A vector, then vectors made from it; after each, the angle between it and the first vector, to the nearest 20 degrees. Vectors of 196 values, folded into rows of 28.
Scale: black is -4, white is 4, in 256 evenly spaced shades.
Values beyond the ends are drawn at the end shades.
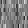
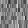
120 degrees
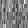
40 degrees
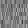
100 degrees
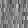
140 degrees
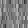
160 degrees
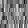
140 degrees
